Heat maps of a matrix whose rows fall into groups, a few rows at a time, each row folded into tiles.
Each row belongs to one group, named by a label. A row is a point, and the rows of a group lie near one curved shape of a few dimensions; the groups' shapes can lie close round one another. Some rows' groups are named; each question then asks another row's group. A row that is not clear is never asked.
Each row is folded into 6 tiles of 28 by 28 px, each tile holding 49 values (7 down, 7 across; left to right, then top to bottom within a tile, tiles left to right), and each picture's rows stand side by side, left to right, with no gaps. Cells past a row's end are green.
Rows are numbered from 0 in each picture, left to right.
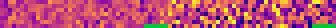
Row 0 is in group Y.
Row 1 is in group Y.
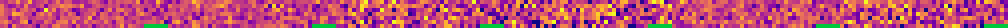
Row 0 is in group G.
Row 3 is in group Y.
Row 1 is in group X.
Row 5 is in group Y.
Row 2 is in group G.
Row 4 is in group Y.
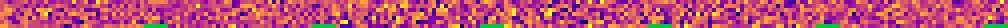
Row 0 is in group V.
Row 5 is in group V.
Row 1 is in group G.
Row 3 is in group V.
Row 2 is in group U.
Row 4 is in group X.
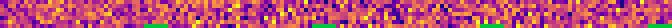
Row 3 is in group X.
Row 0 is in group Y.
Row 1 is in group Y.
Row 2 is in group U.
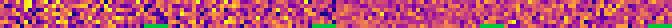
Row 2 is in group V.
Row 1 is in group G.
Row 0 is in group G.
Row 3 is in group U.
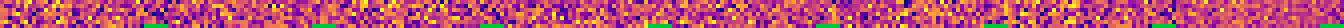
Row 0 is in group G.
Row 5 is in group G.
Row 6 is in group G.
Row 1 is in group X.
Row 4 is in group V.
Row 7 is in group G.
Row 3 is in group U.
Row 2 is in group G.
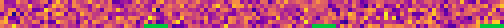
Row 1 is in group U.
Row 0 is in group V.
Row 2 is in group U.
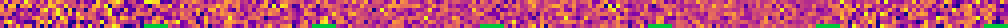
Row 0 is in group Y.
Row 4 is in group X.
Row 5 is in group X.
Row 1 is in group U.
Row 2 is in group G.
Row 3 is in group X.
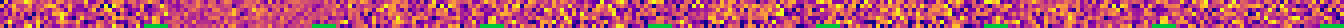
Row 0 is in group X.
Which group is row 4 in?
Y
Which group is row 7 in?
G
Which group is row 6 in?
U
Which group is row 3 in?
Y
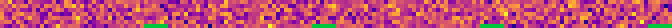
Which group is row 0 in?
U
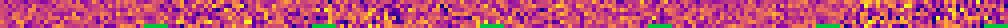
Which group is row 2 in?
U
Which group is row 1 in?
V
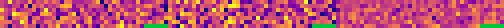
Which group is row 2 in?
U
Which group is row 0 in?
G
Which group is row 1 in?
G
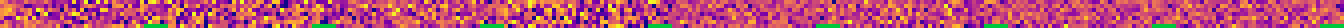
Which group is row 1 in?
X
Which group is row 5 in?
Y
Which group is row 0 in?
V
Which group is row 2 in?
V
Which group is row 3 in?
Y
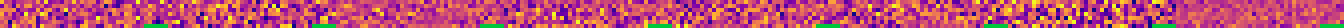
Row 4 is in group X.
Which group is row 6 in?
Y
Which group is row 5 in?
V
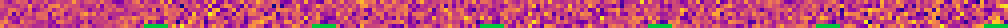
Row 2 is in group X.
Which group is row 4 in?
V
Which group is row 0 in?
V
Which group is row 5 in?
U
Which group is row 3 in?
X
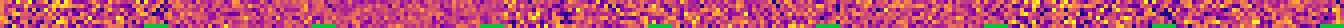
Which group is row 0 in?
G
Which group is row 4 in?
G
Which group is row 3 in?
U
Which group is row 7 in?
V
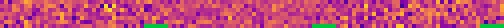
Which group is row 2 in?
G
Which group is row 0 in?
X
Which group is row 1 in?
V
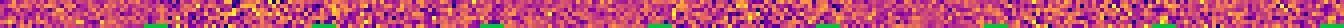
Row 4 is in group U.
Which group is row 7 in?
X
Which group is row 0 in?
V
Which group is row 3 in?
V
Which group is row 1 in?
G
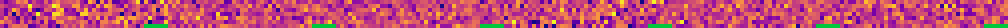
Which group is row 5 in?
X
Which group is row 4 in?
U
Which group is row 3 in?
Y
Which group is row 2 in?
G
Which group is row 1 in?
U
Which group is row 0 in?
V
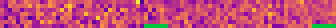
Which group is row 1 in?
G
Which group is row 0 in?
Y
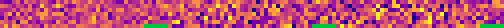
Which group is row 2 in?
X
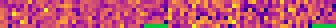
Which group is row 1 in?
Y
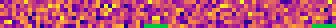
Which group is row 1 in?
V
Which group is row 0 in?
U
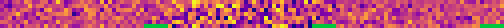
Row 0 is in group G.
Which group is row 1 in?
Y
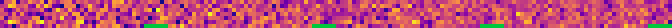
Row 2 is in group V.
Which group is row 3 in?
G
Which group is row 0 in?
V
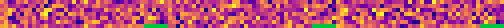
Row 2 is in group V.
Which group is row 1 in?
G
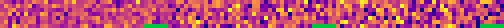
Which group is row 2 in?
Y
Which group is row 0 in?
X
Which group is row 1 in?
Y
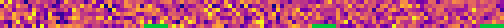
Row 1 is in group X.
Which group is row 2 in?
U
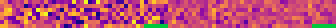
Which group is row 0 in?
V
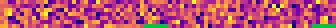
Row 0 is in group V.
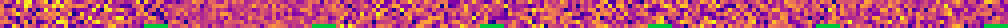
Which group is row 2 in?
X
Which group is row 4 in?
V
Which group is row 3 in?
U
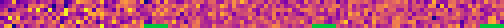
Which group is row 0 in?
G
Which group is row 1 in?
X
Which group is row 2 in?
U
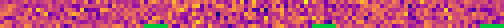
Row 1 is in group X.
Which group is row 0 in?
V
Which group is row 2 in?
X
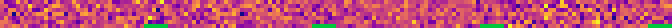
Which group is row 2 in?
Y
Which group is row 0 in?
V
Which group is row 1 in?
G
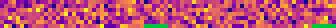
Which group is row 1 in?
U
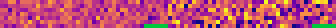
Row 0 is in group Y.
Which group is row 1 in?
Y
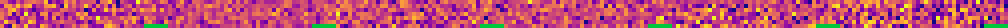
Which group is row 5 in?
Y
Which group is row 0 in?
X
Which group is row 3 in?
U
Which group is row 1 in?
Y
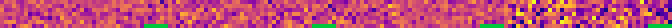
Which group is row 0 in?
V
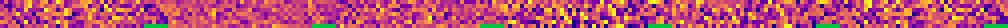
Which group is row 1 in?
V
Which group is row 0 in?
G
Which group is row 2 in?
X
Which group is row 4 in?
Y
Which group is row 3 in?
Y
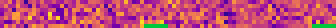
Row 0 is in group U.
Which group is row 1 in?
U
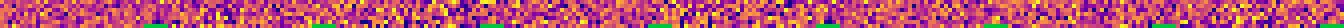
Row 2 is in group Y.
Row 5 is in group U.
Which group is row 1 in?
U
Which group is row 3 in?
V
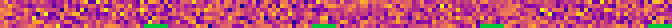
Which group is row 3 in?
V
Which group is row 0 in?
V
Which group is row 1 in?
U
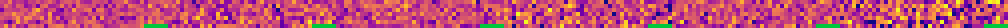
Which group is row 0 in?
U
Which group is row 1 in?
U
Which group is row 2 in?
Y
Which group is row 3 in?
G
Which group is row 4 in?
U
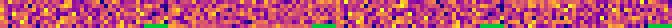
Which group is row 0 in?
G
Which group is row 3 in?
Y
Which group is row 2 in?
G
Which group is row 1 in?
V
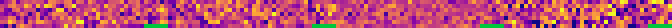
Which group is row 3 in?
Y
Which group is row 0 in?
V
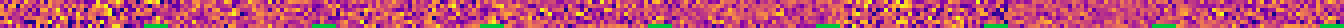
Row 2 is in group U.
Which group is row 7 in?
V
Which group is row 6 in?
V
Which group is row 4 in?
Y
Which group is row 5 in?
G
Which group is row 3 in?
V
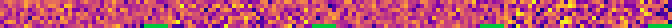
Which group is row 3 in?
G
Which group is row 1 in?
U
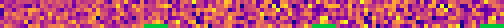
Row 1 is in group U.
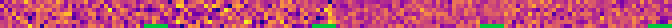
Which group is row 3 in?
X
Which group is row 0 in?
X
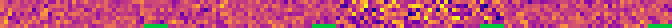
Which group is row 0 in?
V
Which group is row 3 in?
G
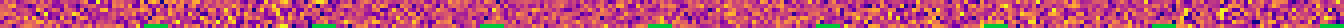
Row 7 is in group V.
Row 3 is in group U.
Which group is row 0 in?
V
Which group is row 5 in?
U
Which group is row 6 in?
G
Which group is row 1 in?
Y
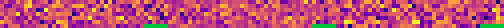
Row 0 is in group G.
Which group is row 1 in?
V
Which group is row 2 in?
V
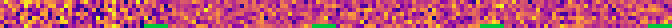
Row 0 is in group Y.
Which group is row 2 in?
U
